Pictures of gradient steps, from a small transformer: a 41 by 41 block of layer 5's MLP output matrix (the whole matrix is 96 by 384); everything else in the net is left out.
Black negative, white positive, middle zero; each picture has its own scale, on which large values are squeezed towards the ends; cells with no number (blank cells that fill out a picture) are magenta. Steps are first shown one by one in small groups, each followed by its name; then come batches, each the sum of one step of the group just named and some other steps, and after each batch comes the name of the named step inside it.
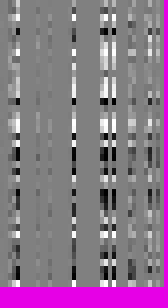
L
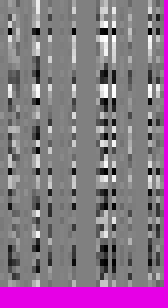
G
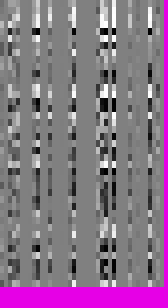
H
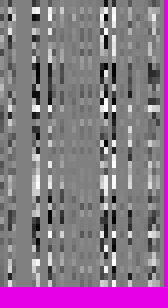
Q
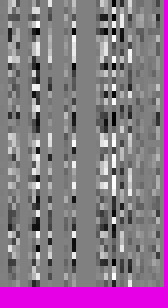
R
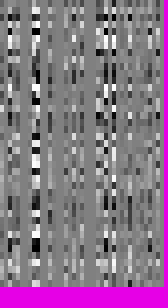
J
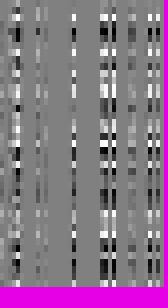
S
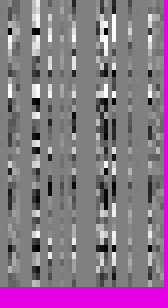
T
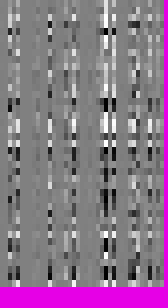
L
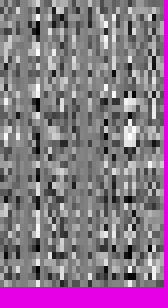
T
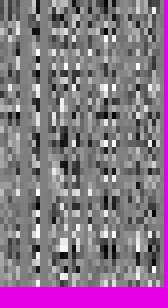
J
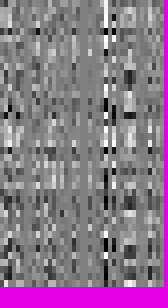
R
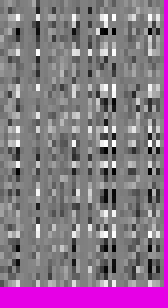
S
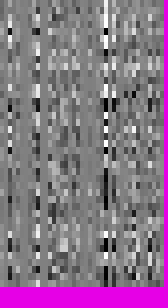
T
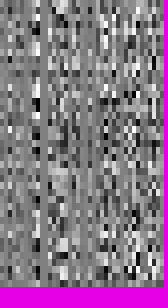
T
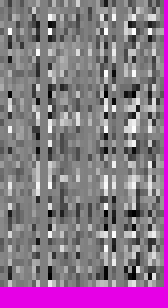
Q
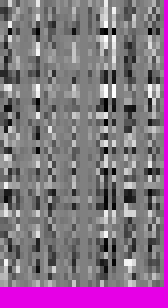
G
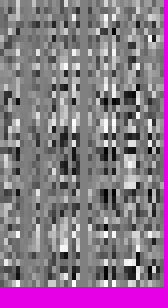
L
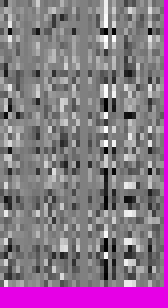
G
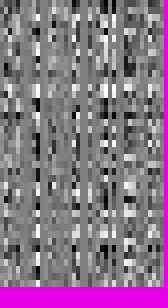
T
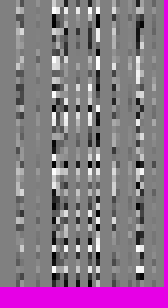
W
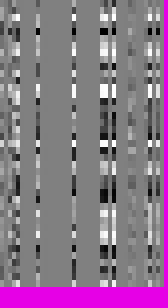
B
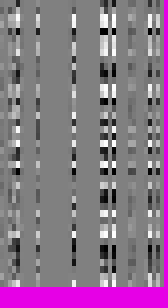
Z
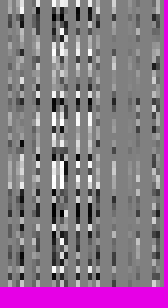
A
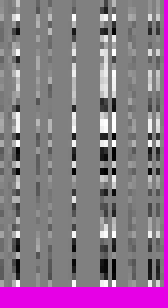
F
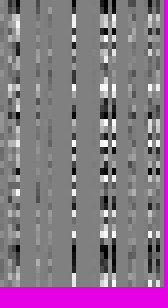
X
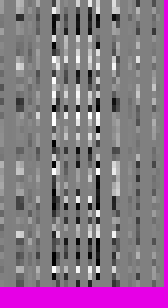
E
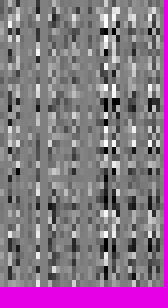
Z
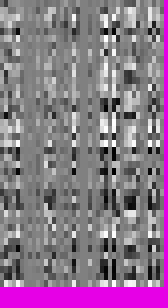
F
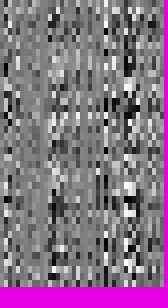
E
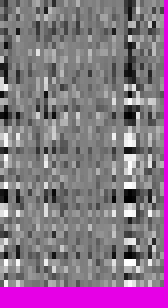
E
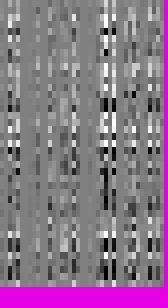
F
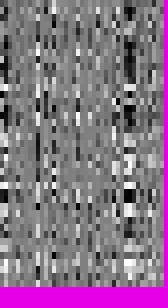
W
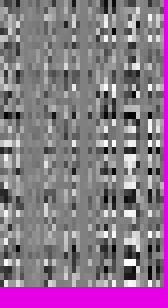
X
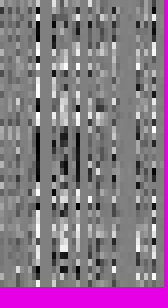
E
